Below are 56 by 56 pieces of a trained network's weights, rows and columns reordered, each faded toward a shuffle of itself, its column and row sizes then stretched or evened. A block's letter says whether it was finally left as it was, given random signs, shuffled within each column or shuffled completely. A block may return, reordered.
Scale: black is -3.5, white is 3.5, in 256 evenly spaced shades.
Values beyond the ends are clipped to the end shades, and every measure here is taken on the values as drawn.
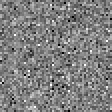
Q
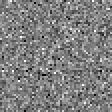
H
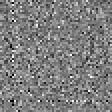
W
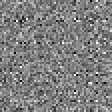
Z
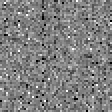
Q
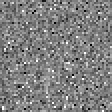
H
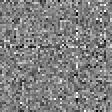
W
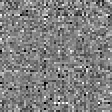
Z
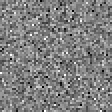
H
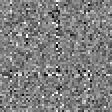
W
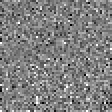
W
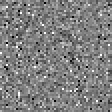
Q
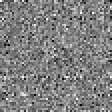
W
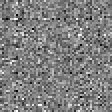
Z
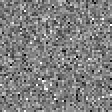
H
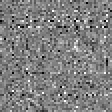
W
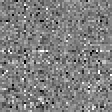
Z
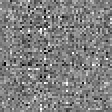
Z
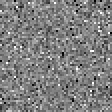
Q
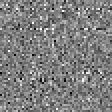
W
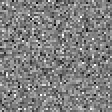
H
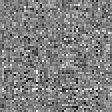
Z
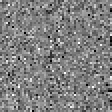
Q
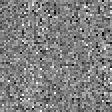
Q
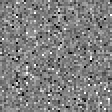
Q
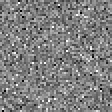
H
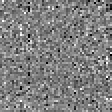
Q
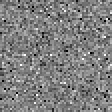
H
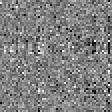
Z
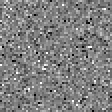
H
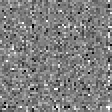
W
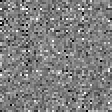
W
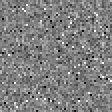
H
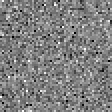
H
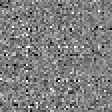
W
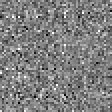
Z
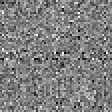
Z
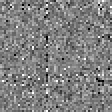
W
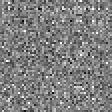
Z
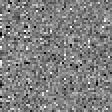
Q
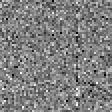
Q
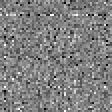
Z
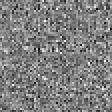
Z
